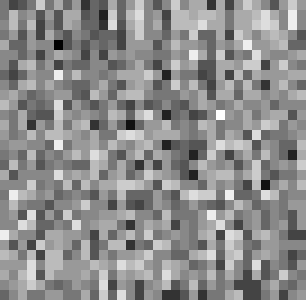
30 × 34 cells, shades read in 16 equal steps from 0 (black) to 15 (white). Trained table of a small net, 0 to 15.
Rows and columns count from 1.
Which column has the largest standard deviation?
7
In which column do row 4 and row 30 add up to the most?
27
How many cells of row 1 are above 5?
26
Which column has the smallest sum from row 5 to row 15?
19
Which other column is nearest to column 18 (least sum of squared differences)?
9
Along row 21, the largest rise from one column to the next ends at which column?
14
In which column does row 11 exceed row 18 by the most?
22
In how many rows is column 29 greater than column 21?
20
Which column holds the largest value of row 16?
11
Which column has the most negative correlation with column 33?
12
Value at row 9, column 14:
5
